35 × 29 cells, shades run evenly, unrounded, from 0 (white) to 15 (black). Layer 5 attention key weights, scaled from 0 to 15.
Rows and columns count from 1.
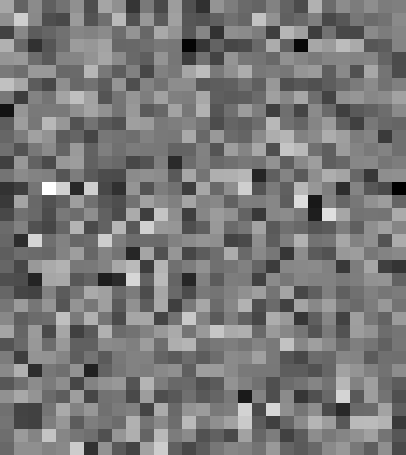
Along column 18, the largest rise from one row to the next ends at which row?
31
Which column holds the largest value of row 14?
19
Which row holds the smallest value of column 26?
33
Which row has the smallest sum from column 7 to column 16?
26
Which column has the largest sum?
1
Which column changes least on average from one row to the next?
13
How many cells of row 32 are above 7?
19
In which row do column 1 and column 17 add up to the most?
9
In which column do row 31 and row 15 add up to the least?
4
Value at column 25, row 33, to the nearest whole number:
10
